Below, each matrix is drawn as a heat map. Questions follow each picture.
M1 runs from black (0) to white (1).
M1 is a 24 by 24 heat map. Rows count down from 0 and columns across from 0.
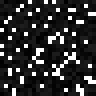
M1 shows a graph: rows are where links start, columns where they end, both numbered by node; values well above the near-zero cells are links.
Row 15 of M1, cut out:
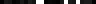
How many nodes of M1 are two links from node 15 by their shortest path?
7
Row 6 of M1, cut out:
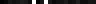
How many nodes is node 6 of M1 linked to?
2
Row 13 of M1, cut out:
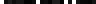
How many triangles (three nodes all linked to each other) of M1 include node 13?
0
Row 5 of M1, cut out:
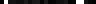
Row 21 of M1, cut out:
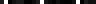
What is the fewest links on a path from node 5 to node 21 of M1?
2
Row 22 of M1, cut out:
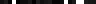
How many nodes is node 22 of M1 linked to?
4
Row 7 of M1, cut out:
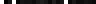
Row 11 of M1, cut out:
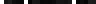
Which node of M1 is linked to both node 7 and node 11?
node 0
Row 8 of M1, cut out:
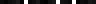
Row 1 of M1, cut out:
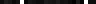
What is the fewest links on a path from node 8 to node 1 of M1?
7
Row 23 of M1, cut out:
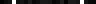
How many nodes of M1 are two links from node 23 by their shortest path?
3
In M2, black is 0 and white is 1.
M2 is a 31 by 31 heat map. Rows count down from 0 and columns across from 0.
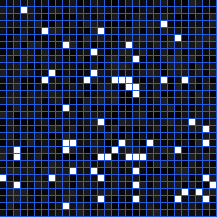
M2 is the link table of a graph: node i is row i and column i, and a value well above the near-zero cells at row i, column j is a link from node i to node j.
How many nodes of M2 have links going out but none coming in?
7
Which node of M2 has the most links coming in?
node 19
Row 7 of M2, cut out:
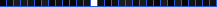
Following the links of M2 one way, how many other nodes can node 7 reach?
2
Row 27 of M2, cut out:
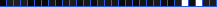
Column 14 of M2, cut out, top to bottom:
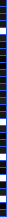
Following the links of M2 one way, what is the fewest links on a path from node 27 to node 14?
2
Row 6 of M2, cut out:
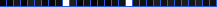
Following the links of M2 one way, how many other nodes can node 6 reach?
3
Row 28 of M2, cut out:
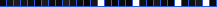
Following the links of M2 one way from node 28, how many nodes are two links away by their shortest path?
3
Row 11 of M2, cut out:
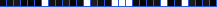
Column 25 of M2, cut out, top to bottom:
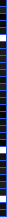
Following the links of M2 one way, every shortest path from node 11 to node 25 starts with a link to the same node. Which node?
node 17
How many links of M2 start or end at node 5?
1
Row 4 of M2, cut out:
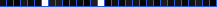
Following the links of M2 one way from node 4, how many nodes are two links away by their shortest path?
2
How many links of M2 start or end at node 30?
1
